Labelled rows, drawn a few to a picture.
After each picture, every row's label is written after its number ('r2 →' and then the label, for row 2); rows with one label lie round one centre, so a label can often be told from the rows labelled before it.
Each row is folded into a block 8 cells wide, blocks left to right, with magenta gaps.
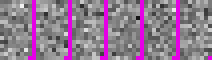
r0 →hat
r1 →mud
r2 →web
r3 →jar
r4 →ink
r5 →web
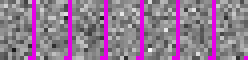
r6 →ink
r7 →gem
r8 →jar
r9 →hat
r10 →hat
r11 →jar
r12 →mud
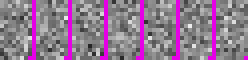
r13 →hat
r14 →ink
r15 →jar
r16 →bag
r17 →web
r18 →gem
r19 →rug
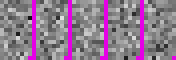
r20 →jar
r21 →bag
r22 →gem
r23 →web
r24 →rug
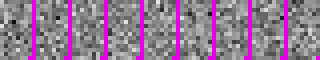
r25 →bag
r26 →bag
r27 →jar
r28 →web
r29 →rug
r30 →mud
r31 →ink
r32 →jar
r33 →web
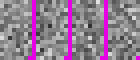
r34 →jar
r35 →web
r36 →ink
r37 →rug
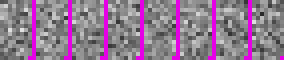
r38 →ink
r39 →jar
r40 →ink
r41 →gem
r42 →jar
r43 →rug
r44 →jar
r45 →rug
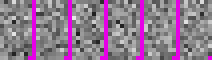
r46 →rug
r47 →rug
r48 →bag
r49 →web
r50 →hat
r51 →bag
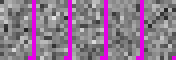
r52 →bag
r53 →jar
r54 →rug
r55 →gem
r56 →hat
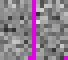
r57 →bag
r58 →rug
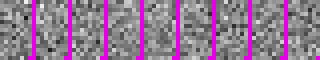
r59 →web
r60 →ink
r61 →rug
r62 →hat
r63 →jar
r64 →mud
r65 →web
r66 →hat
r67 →mud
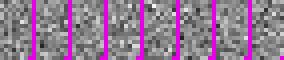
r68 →bag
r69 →hat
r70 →bag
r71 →bag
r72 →hat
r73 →gem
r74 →ink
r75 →gem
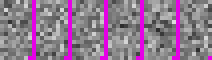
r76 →web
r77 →hat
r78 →hat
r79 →web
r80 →jar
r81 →mud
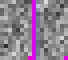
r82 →bag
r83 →bag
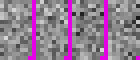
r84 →jar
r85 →hat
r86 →mud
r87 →jar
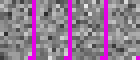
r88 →mud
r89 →mud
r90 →rug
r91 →ink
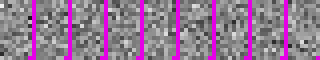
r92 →jar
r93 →web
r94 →bag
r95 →rug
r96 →web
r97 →jar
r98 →hat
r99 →mud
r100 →ink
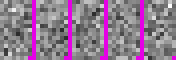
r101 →jar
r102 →jar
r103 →bag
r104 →mud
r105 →web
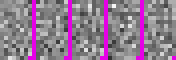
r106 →mud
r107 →ink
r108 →mud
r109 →ink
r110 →ink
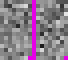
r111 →web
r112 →bag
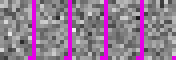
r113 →ink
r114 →bag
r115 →mud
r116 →gem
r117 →rug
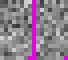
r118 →web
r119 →web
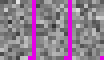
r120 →web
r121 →bag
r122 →rug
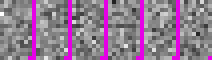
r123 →ink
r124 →mud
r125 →rug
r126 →rug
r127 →jar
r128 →rug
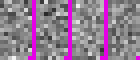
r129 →mud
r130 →gem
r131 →ink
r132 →bag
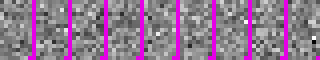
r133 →ink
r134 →mud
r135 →mud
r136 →rug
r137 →rug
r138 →gem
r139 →hat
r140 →rug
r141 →bag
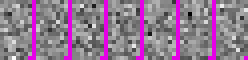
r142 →mud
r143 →bag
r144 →ink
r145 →mud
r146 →bag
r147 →mud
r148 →ink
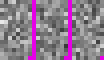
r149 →rug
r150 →hat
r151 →bag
